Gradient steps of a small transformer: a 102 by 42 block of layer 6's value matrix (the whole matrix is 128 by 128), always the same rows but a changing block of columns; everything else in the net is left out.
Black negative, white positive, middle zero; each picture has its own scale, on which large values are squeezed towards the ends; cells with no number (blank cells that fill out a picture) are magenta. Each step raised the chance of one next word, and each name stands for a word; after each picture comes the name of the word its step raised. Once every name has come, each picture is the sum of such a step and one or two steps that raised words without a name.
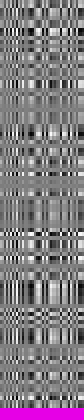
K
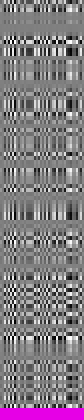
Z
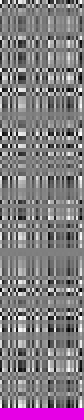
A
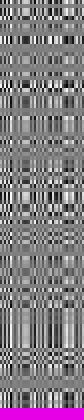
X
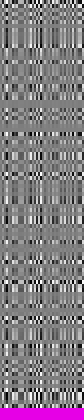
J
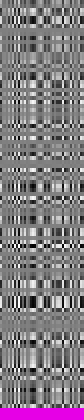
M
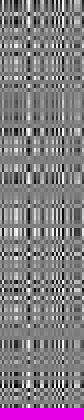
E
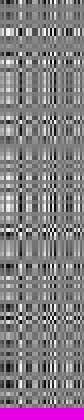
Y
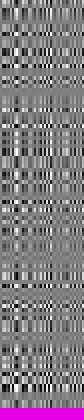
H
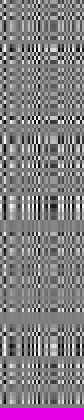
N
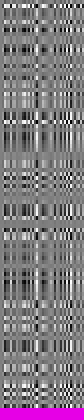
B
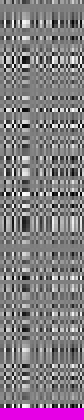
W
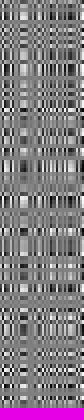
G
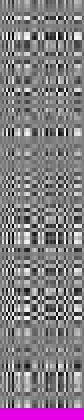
A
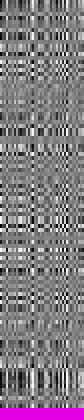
E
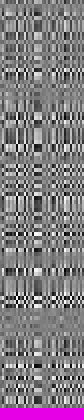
N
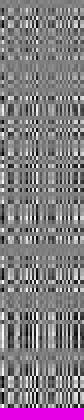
Z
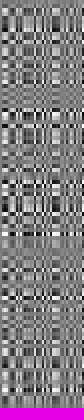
H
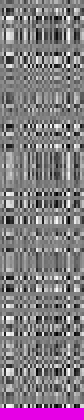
W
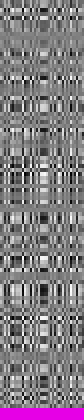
K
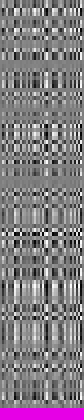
K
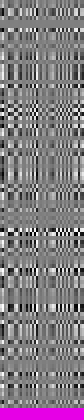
G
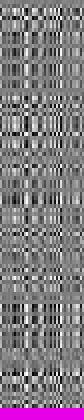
G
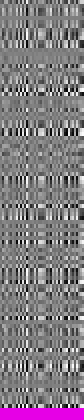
A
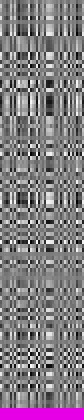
X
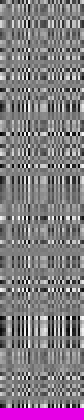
A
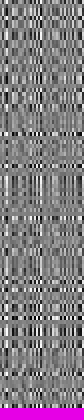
A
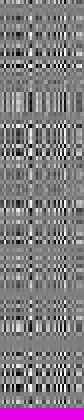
H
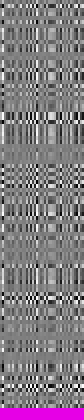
B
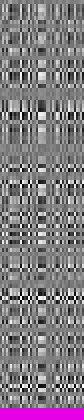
Z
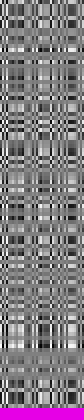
N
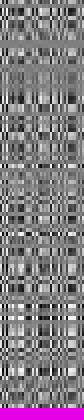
Y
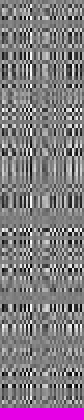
G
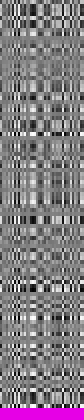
J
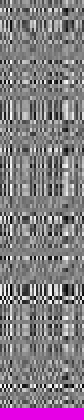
K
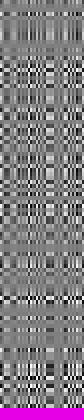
W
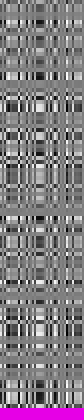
M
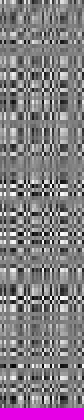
X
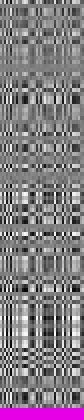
X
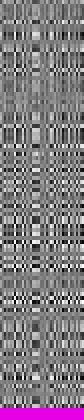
M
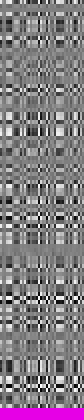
A
